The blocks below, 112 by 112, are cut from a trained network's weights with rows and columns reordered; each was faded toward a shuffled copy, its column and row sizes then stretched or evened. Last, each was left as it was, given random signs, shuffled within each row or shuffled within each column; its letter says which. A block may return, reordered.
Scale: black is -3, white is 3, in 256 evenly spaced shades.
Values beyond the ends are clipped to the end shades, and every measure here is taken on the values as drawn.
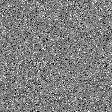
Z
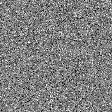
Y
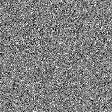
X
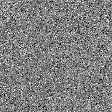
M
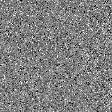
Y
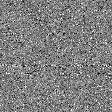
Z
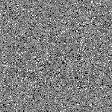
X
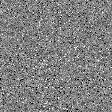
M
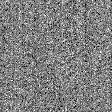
Y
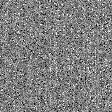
Y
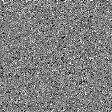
X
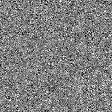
X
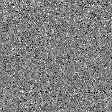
M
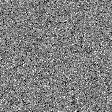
Z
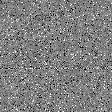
X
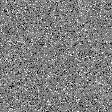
Z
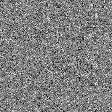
Y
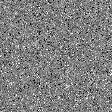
Y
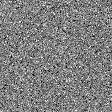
Y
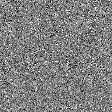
M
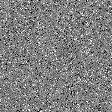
Y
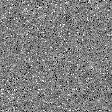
X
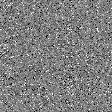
M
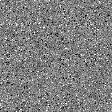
X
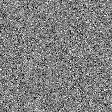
Y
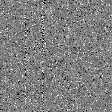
Y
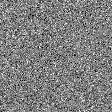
Z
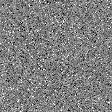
Y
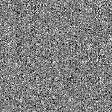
X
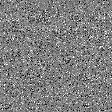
M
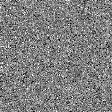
X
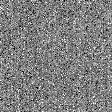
Y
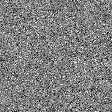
M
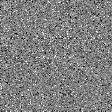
X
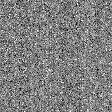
Y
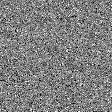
Z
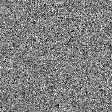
Y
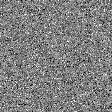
Z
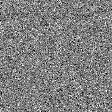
Y
